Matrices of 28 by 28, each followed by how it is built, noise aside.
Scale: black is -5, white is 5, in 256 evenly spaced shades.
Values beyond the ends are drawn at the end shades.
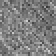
Toeplitz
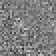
lower triangular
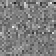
uneven rows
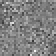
block diagonal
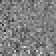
lower triangular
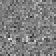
uneven rows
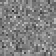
noise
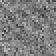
Toeplitz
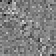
block diagonal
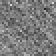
Toeplitz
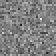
noise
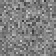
noise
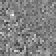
lower triangular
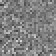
lower triangular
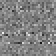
uneven rows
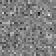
uneven rows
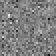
uneven columns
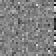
uneven columns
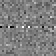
uneven rows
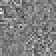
block diagonal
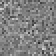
block diagonal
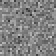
noise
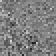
lower triangular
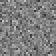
noise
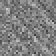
Toeplitz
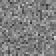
noise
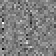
uneven columns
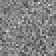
noise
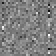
uneven columns
